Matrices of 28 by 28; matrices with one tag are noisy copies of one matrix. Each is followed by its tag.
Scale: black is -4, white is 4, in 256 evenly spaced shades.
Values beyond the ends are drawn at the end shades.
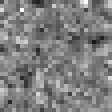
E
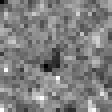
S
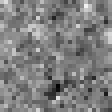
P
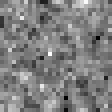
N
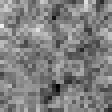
P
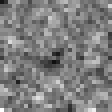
S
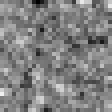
E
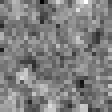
N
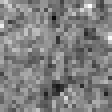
P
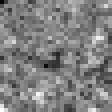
S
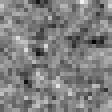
E
